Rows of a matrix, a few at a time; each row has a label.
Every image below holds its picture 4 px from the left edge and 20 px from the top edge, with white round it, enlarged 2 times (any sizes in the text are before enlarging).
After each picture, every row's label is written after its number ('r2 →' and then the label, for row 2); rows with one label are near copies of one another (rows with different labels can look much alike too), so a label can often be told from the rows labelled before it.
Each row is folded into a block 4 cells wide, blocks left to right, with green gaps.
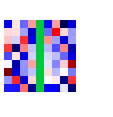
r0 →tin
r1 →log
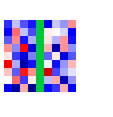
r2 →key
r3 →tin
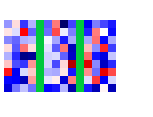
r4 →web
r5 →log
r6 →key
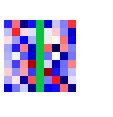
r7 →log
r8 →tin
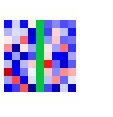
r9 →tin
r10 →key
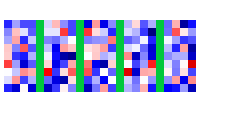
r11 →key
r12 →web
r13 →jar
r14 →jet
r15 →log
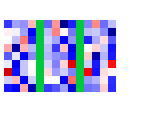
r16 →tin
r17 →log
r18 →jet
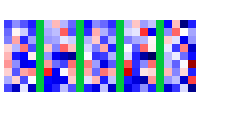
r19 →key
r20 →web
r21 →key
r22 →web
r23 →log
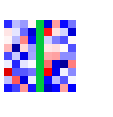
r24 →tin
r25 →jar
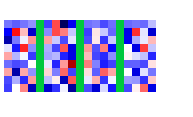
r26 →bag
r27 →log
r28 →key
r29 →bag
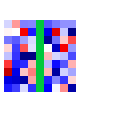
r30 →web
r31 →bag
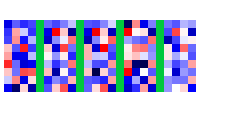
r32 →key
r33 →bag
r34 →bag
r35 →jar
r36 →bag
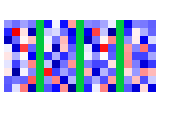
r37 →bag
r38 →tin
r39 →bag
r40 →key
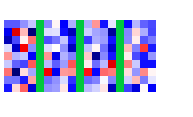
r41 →bag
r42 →jet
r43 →jet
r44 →key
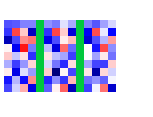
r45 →bag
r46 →bag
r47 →bag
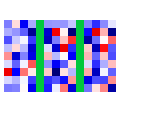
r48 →jet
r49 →bag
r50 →bag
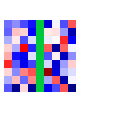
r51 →key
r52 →tin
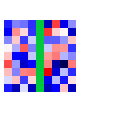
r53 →key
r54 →jar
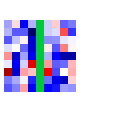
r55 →jet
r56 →web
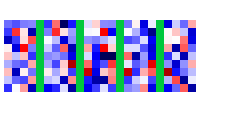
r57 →bag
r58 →log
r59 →web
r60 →jet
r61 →tin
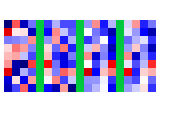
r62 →jar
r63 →key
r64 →jet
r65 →jet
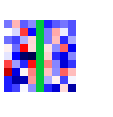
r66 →web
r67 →key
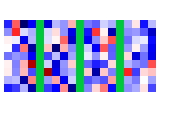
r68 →log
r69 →tin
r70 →bag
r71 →jet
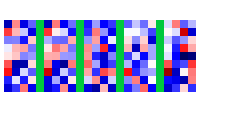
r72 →jar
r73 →jar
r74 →key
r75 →tin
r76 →web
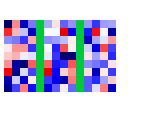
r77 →jar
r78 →web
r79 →bag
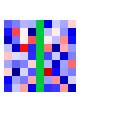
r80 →bag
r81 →tin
